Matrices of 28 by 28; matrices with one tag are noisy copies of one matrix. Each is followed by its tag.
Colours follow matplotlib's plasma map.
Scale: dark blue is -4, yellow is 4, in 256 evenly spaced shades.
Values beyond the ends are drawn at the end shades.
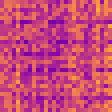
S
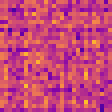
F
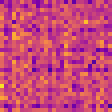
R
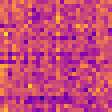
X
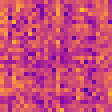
X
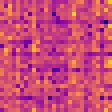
S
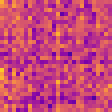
X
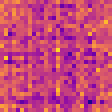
X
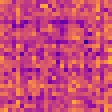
S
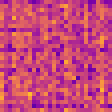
R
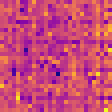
S
